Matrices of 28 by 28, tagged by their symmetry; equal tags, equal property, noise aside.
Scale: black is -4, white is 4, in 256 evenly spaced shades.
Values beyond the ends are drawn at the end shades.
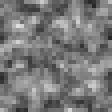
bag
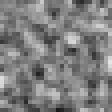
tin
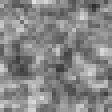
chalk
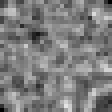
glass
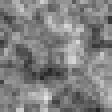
tin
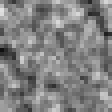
chalk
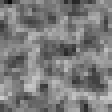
chalk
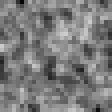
chalk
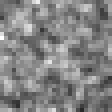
glass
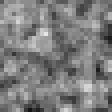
glass
